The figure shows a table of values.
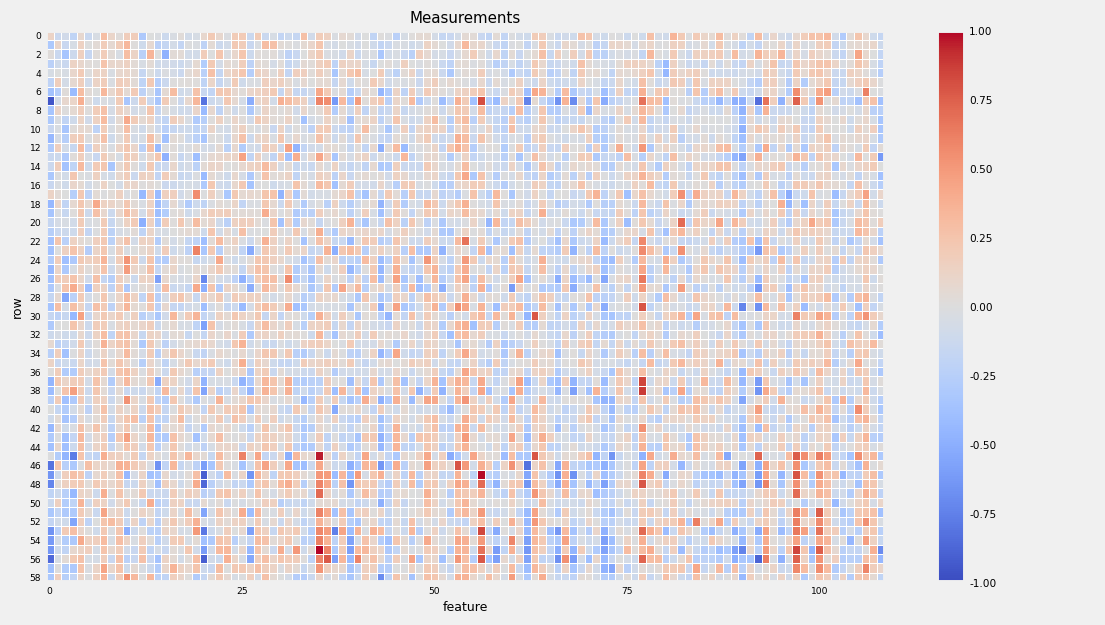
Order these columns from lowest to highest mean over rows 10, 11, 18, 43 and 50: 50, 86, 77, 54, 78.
78, 86, 50, 77, 54
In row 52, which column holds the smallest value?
3
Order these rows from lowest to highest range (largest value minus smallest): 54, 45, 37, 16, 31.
16, 31, 54, 37, 45
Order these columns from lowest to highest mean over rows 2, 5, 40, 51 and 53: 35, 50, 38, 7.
50, 38, 7, 35
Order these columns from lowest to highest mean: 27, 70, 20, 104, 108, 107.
20, 108, 104, 70, 107, 27
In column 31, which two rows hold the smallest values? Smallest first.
45, 13
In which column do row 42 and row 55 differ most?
35
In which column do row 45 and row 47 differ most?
92
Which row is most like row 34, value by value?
44
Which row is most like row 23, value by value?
27
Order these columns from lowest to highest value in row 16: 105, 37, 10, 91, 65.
37, 65, 91, 10, 105
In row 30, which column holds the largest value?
63
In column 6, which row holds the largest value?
18
